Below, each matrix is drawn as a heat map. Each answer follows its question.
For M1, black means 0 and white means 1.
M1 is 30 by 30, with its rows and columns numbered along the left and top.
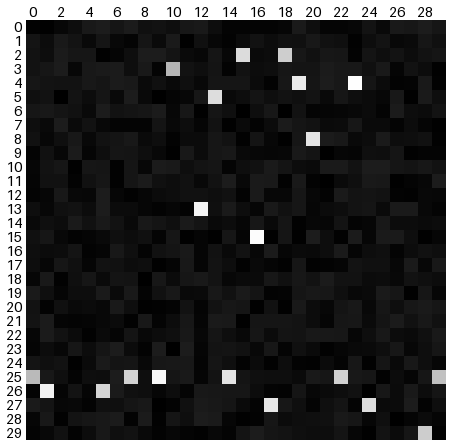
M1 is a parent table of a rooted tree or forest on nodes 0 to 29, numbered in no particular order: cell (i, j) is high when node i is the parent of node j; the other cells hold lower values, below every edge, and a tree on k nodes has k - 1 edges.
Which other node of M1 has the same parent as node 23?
19
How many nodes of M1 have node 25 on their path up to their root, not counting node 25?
7
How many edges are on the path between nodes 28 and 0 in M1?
3
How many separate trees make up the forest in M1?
10
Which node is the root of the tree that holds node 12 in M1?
26
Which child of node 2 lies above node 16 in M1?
15
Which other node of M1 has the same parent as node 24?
17
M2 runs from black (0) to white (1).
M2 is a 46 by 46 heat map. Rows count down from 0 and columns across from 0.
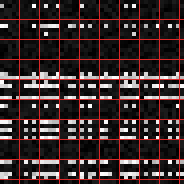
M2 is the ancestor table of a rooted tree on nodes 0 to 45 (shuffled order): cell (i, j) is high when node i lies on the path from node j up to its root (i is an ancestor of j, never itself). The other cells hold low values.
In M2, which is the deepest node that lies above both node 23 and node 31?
40
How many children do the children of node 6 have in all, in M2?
3
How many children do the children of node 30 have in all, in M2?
6
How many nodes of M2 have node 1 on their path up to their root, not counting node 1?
7
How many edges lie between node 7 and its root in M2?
3
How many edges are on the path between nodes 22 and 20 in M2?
3
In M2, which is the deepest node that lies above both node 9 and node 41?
24
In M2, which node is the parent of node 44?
26
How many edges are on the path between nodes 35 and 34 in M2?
6
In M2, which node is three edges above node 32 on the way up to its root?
43
